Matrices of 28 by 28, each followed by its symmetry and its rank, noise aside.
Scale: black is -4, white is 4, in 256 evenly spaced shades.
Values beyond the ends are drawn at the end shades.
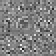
symmetric, rank six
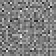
antisymmetric, rank eight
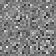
symmetric, rank seven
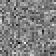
no symmetry, rank seven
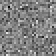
no symmetry, rank eight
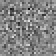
no symmetry, rank six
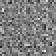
antisymmetric, rank eight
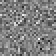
symmetric, rank eight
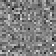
no symmetry, rank six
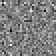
antisymmetric, rank eight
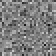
symmetric, rank seven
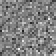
symmetric, rank eight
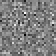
no symmetry, rank seven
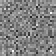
symmetric, rank seven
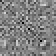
symmetric, rank six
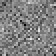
symmetric, rank eight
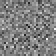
no symmetry, rank six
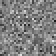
no symmetry, rank eight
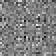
antisymmetric, rank six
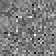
symmetric, rank six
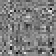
no symmetry, rank six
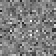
no symmetry, rank six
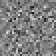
antisymmetric, rank eight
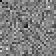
symmetric, rank seven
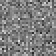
no symmetry, rank seven
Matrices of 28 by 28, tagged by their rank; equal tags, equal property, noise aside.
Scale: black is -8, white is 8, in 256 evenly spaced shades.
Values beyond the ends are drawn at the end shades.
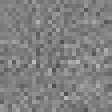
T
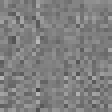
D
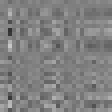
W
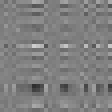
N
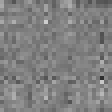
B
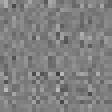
D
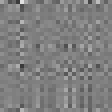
W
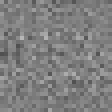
T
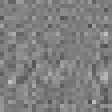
B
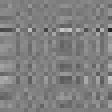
N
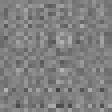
W
